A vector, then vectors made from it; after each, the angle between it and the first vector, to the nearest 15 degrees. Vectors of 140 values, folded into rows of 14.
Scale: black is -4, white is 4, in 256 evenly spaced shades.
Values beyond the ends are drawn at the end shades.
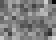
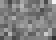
150 degrees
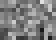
90 degrees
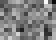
45 degrees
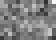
165 degrees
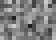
60 degrees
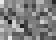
90 degrees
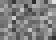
120 degrees
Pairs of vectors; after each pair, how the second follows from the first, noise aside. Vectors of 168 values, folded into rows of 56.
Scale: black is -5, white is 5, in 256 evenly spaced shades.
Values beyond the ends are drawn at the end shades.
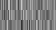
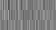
negated, shrunk.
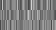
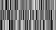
wrapped around, negated, scaled up.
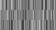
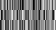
wrapped around, scaled up.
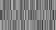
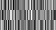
reversed, scaled up.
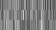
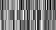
scaled up.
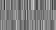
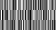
wrapped around, negated, scaled up.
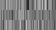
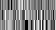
wrapped around, scaled up.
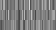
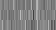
reversed, negated, partly zeroed.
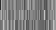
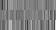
reversed, negated, partly zeroed.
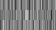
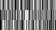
scaled up.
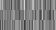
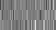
wrapped around, partly zeroed.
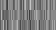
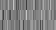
wrapped around, partly zeroed.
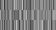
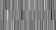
wrapped around, partly zeroed.
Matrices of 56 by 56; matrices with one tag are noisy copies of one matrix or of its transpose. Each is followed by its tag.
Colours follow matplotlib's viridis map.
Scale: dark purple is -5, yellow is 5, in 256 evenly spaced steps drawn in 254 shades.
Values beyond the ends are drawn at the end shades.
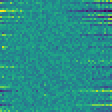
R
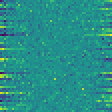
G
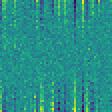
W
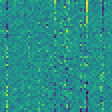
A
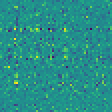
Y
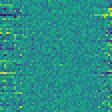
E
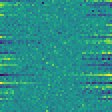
W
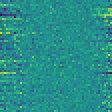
E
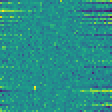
R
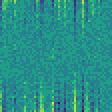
W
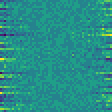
G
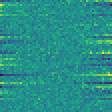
W
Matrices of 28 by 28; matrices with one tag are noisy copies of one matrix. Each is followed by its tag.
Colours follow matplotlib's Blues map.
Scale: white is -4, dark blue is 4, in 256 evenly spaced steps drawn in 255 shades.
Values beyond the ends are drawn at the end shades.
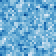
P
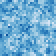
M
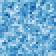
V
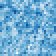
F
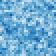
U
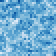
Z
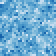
M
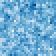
V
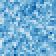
V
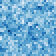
U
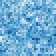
U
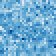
U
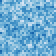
U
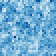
F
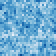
F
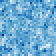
P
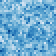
U
